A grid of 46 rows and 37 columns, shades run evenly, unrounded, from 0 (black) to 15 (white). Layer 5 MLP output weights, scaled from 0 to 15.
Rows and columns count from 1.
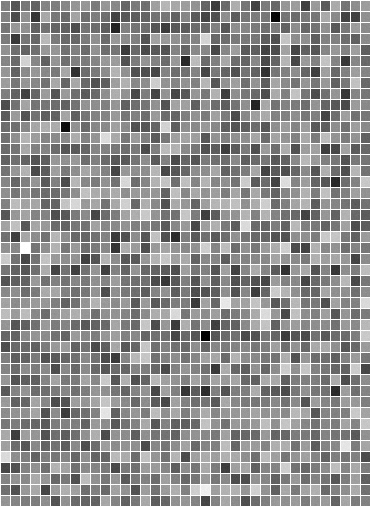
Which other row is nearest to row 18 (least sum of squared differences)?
13
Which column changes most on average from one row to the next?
21
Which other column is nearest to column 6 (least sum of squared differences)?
34
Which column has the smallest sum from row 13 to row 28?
20
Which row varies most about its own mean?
17
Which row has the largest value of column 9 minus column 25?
44
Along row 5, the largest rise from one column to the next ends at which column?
29
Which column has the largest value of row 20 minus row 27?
15
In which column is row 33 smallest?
12
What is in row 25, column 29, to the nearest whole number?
3
